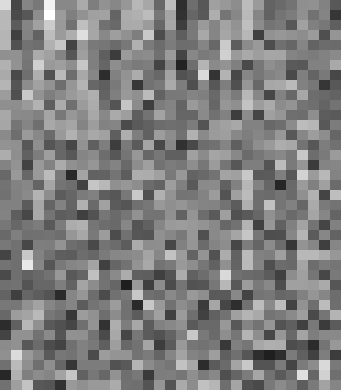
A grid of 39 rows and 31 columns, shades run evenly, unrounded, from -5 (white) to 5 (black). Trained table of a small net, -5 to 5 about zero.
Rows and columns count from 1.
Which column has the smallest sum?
23
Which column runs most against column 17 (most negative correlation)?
1
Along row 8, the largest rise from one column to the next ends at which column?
20
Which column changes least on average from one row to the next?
2
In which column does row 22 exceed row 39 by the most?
3
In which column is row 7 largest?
17
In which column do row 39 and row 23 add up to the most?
24
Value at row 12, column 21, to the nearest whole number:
0
